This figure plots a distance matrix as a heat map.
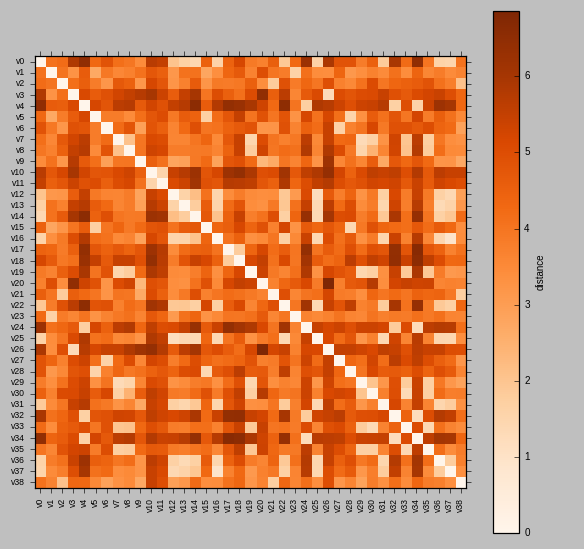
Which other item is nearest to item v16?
v37
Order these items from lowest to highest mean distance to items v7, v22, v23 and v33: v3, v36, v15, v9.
v36, v9, v15, v3
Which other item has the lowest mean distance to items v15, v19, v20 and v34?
v38
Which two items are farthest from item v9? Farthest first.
v26, v3
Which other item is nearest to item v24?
v34
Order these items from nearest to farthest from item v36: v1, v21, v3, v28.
v1, v21, v28, v3
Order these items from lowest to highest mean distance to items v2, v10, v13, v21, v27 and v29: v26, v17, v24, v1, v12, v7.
v12, v7, v1, v17, v24, v26
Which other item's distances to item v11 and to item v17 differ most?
v10
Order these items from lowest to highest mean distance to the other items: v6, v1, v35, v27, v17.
v1, v35, v6, v27, v17
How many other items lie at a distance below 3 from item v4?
3
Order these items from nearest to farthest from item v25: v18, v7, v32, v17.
v7, v17, v18, v32
